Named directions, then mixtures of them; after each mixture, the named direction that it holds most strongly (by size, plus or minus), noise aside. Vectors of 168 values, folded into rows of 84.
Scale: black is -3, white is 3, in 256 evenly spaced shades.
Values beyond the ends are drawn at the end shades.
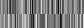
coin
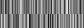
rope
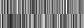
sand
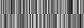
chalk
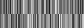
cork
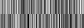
cork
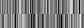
chalk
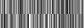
rope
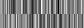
coin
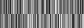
cork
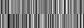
rope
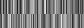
cork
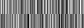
rope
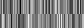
cork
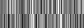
coin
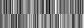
cork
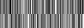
cork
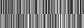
chalk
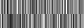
sand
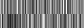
sand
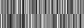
sand
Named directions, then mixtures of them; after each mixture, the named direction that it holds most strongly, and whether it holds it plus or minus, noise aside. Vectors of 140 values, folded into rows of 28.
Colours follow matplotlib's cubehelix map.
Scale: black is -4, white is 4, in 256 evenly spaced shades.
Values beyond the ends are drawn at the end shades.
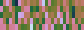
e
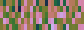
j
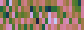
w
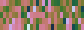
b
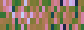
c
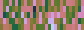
j, plus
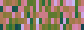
c, plus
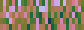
j, minus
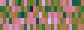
w, plus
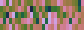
w, plus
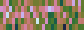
w, minus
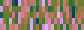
e, plus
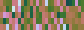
j, minus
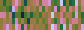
c, minus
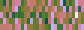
c, minus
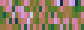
c, plus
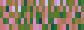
j, minus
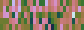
j, minus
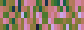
j, plus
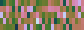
j, plus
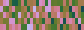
b, plus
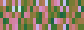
j, minus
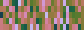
e, plus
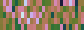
c, plus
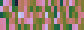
e, plus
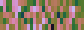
e, minus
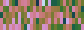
b, plus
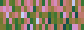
b, minus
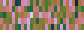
c, plus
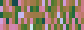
e, plus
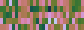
w, plus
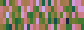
b, minus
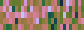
c, plus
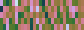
e, minus
